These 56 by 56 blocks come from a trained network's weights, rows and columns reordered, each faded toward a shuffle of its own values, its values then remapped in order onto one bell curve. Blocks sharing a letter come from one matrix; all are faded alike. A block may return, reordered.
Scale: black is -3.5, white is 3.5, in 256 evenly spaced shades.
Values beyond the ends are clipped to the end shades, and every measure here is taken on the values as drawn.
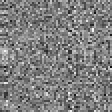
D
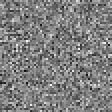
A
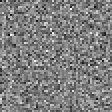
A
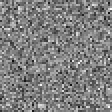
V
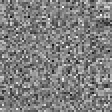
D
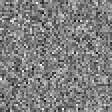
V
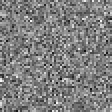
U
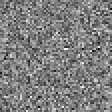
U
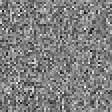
A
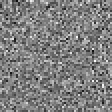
V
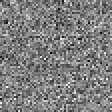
V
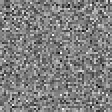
A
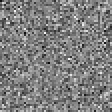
A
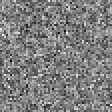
U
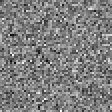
V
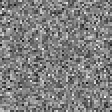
D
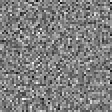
U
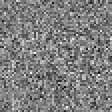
V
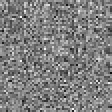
D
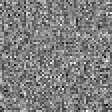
V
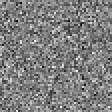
V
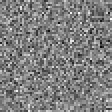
A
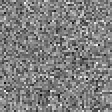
V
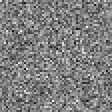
V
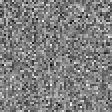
A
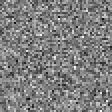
U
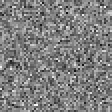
V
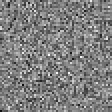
U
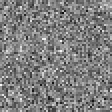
U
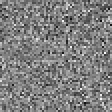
A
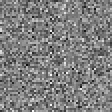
D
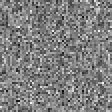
U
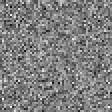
V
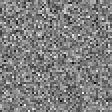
U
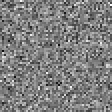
U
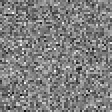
V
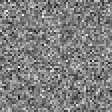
A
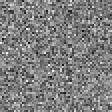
U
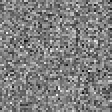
U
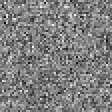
V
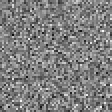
V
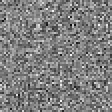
A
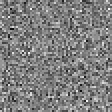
A
